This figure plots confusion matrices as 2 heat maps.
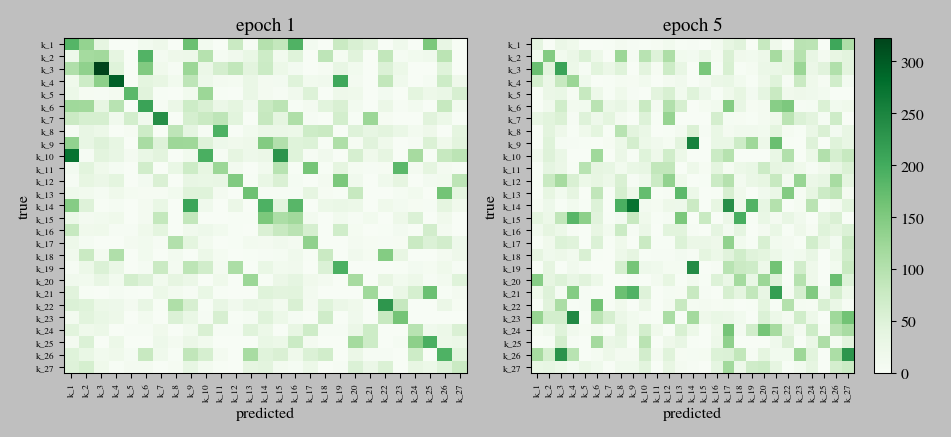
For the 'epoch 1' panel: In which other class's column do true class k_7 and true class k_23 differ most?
k_21
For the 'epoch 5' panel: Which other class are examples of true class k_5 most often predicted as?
k_21
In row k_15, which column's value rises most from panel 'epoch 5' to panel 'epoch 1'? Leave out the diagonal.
k_14
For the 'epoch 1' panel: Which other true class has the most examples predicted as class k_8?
k_9
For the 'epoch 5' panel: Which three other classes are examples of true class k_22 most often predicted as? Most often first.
k_6, k_3, k_13
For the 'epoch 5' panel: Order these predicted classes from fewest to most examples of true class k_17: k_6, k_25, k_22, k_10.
k_22, k_25, k_6, k_10
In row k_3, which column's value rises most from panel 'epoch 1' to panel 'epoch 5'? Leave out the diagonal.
k_15
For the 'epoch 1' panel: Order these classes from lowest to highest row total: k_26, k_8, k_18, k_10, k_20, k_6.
k_18, k_20, k_8, k_26, k_6, k_10
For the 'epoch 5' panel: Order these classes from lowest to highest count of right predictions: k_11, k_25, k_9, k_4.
k_9, k_11, k_25, k_4
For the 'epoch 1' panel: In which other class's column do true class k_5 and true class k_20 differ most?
k_10
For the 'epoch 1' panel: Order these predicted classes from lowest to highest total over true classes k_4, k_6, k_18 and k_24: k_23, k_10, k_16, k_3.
k_23, k_16, k_10, k_3
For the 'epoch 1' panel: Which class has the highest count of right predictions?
k_3
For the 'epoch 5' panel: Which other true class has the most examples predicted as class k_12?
k_7
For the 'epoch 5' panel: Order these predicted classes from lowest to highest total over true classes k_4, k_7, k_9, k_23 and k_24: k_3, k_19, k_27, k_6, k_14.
k_6, k_19, k_3, k_27, k_14
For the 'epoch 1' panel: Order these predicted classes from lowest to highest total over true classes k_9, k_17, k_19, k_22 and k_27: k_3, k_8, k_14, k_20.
k_20, k_3, k_14, k_8
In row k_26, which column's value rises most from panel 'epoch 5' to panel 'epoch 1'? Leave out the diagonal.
k_13
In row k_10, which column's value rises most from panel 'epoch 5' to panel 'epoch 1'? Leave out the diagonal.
k_1
